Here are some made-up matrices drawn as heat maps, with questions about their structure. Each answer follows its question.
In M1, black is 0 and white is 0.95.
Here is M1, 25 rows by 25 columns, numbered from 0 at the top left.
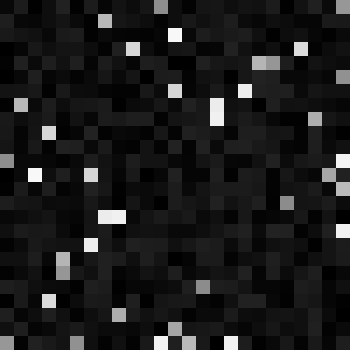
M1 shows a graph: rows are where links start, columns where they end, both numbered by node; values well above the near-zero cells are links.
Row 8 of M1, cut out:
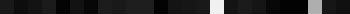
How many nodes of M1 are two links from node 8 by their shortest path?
1
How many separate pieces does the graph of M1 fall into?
7
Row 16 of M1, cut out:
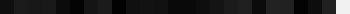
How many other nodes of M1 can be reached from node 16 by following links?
5
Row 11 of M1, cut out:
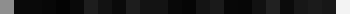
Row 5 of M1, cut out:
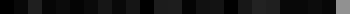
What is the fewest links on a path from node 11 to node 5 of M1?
2
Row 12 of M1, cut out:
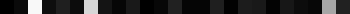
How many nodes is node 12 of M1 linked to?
3
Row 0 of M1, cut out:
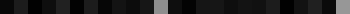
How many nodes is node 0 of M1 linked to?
2
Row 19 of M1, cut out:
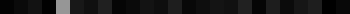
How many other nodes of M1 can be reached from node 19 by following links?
2
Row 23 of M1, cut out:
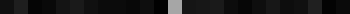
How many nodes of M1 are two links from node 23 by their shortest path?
2
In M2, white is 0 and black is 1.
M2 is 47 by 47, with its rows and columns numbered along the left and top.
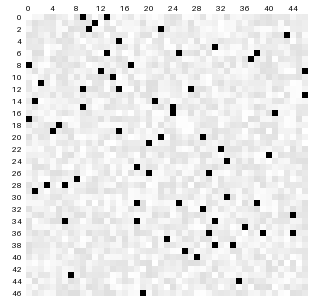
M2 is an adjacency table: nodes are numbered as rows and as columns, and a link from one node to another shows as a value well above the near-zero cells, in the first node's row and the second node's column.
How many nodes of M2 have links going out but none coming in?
1
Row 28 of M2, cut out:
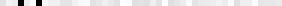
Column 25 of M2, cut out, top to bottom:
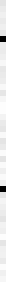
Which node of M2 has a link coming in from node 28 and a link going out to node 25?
node 6
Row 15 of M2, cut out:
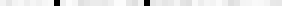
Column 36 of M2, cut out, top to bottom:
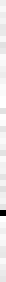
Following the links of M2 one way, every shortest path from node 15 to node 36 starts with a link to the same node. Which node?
node 24
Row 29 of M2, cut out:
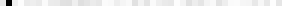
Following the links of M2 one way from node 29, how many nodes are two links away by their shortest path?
1
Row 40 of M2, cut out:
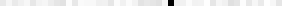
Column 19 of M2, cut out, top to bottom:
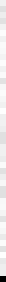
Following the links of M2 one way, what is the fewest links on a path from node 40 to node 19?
5
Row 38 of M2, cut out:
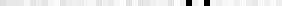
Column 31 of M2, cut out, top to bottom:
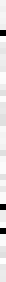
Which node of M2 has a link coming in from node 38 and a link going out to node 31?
node 34
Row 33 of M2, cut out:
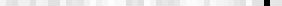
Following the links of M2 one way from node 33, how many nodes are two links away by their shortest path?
1
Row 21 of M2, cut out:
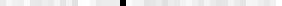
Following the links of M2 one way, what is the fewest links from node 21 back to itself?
8
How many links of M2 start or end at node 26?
3
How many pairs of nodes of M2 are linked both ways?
2
